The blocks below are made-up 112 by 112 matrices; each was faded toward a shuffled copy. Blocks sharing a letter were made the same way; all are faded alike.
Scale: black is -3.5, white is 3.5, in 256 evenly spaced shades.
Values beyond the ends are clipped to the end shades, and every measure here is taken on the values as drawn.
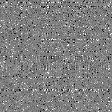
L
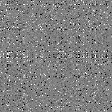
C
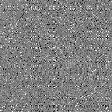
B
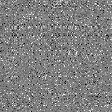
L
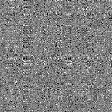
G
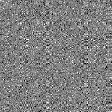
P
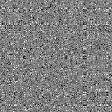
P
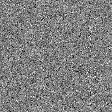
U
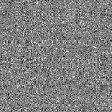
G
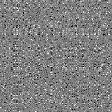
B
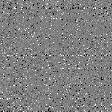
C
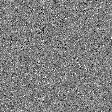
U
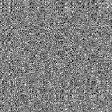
G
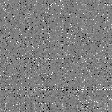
C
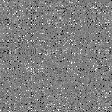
C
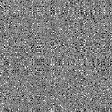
P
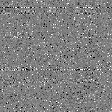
L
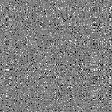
B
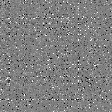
C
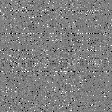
L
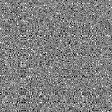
P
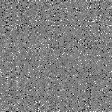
C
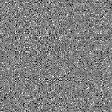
P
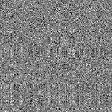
G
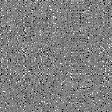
B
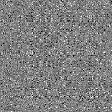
G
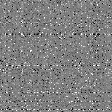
L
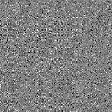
P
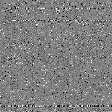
L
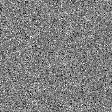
U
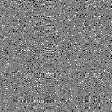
B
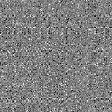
P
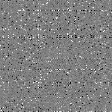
C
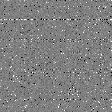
C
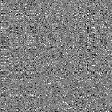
P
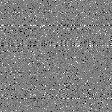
L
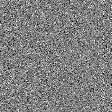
U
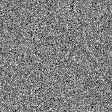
U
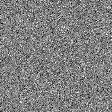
U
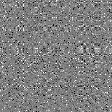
B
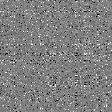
C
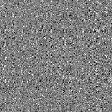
G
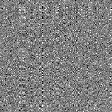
P
